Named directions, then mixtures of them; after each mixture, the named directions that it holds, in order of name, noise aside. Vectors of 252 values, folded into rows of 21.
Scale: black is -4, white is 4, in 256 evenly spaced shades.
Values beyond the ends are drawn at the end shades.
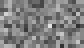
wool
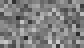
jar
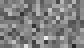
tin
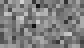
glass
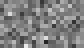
tin, wool.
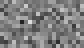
jar, tin.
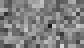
wool.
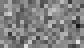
jar, tin, wool.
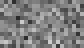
jar.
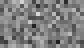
glass, jar, tin.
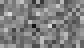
glass, tin, wool.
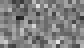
glass, jar.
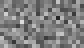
jar, tin, wool.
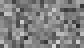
jar, wool.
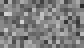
glass, jar, wool.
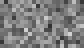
glass, wool.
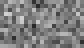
glass, wool.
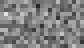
glass, tin, wool.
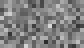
tin, wool.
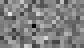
glass, tin.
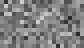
glass, jar.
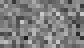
jar.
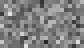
jar, tin, wool.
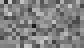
glass, jar, tin.
